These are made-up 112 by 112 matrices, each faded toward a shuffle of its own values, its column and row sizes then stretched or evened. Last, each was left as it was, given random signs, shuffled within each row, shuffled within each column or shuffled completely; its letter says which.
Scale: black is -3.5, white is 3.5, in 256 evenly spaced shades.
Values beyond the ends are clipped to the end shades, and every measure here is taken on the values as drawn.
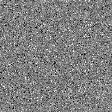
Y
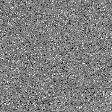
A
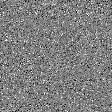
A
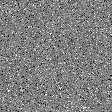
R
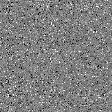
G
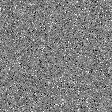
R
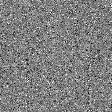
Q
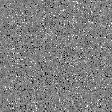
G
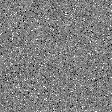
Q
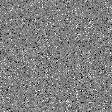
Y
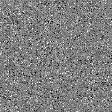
G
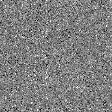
Y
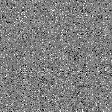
G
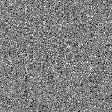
G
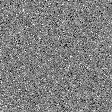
R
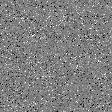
A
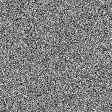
R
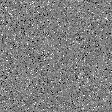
Q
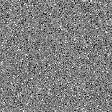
G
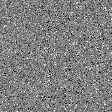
Q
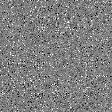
G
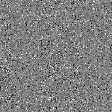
G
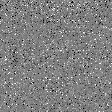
Y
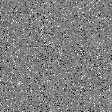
Y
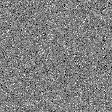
Q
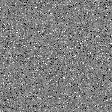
A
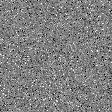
R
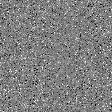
Q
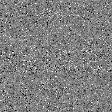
Y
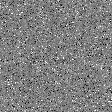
R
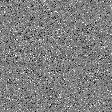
A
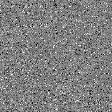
G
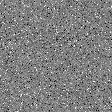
R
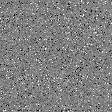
A
